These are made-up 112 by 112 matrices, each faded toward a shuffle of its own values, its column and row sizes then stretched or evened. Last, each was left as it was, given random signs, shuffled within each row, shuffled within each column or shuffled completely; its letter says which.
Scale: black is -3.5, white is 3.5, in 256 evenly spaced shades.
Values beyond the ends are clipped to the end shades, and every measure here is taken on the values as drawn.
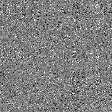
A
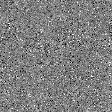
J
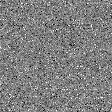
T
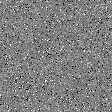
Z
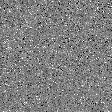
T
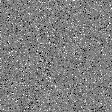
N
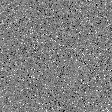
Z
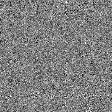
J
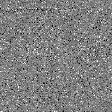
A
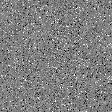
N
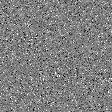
Z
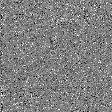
J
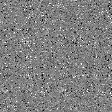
A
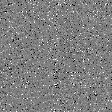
J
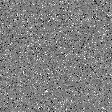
T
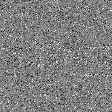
T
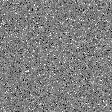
Z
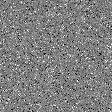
Z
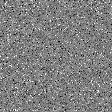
T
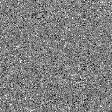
A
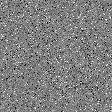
Z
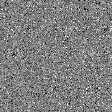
J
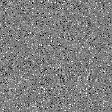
A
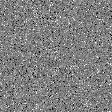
N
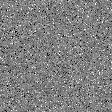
Z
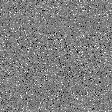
T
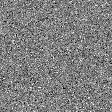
Z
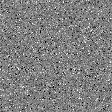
T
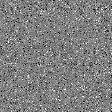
J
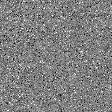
J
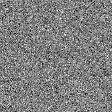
N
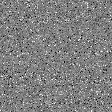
T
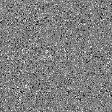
A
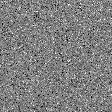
Z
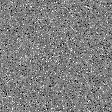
Z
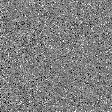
J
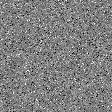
Z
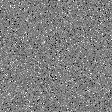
Z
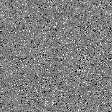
A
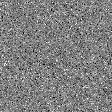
T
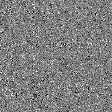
J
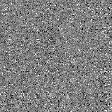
A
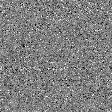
T
